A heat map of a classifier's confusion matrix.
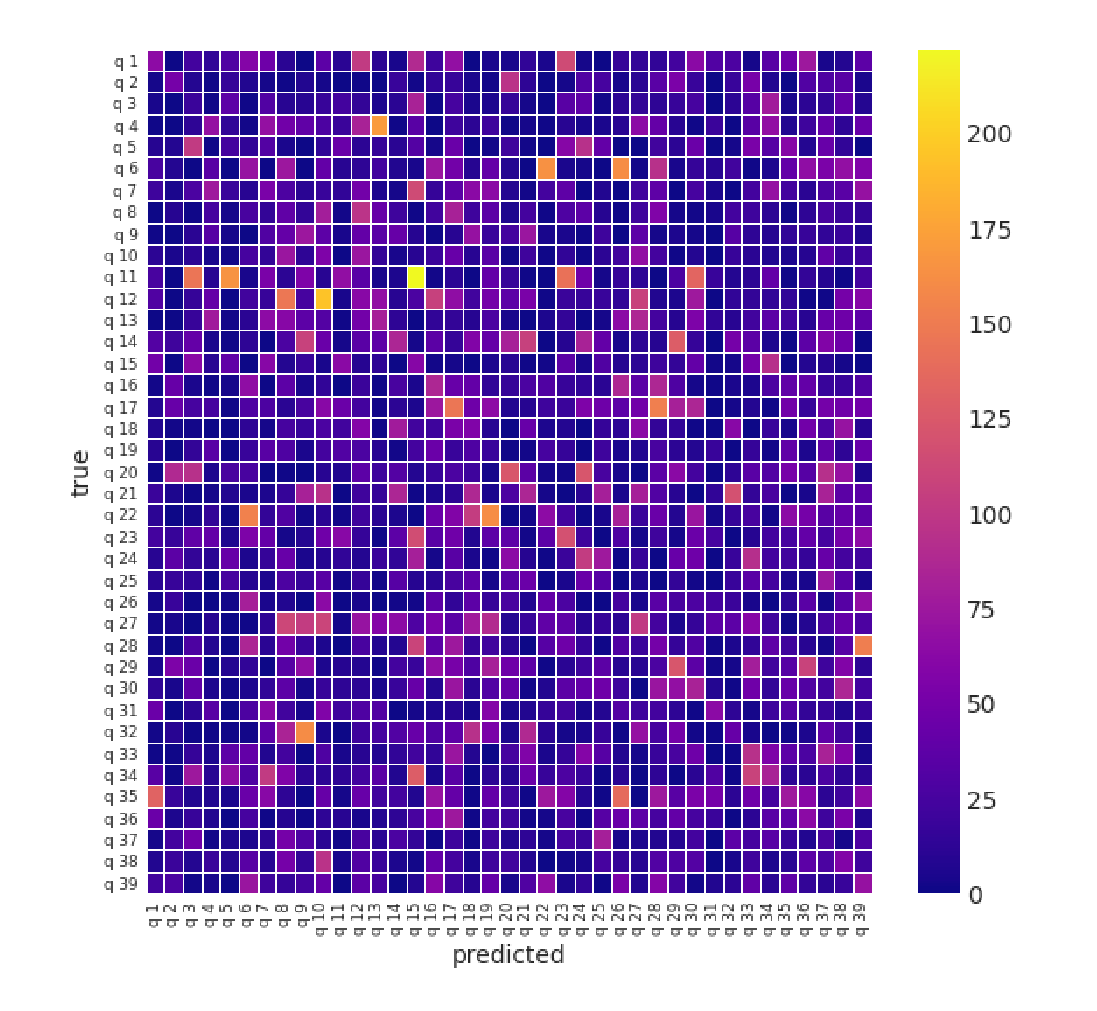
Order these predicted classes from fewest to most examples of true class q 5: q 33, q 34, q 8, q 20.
q 8, q 20, q 34, q 33
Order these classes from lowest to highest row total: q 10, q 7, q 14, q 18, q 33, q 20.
q 10, q 18, q 33, q 7, q 20, q 14
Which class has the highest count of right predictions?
q 17
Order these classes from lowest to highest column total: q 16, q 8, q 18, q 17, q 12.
q 18, q 16, q 12, q 8, q 17
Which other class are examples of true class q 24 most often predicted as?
q 33
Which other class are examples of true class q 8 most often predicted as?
q 12
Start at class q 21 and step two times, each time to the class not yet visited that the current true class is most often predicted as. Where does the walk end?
q 9
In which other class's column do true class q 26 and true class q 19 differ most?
q 6
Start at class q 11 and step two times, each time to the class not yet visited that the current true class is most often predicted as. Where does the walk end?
q 34
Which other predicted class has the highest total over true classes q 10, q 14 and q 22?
q 19
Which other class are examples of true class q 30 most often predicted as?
q 38
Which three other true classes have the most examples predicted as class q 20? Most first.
q 2, q 14, q 24
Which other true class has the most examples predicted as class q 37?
q 20
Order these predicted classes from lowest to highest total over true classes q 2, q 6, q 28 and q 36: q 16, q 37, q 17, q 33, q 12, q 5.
q 5, q 12, q 33, q 37, q 16, q 17
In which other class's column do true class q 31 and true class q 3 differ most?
q 15
